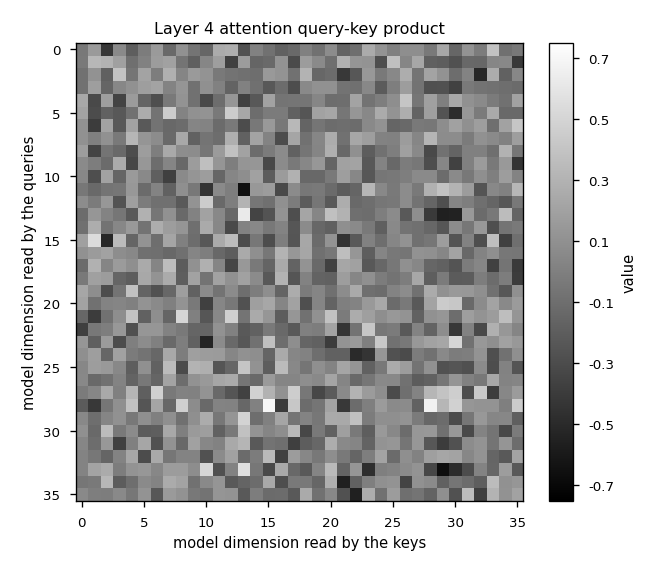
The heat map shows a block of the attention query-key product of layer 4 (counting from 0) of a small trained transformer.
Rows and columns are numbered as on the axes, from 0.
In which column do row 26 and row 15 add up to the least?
2
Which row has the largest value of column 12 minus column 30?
5
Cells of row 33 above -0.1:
24
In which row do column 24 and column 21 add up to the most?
23
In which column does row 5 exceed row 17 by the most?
12
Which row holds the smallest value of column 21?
34
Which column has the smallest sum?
30
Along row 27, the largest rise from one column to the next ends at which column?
14
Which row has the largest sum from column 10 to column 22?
29
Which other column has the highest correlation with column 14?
17
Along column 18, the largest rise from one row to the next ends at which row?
13
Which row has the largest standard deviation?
28
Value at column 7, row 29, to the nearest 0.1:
0.1
